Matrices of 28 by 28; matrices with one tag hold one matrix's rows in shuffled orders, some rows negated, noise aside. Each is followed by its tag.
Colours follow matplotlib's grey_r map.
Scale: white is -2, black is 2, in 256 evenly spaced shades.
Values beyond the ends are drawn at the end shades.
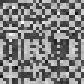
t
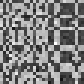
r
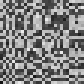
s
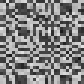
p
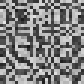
p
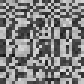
p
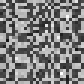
p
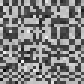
t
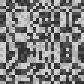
p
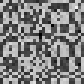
t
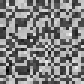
p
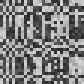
s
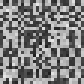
t
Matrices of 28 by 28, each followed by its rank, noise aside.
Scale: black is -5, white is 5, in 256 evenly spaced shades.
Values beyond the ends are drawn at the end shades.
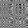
two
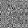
four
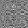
four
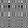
one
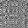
four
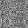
four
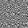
four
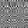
two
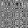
three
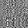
three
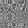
three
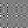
one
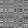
two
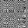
four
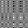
one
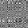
three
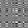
one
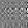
two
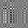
one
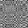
two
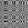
one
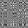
two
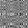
three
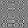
two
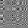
two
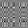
one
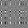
one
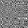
four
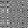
two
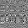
four
